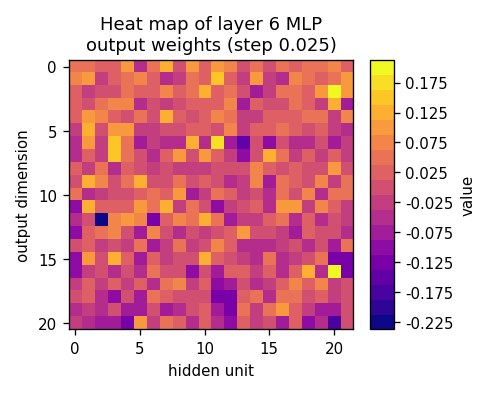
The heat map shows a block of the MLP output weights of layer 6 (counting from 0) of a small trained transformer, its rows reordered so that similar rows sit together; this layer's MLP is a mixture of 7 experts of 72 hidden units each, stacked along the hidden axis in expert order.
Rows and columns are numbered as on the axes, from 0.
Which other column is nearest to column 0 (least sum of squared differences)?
21
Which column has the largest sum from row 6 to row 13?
3
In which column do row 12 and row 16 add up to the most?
20
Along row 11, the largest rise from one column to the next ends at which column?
1
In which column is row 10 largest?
8
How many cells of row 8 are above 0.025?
3
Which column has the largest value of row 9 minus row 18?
5
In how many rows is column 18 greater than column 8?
8
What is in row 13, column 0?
-0.1
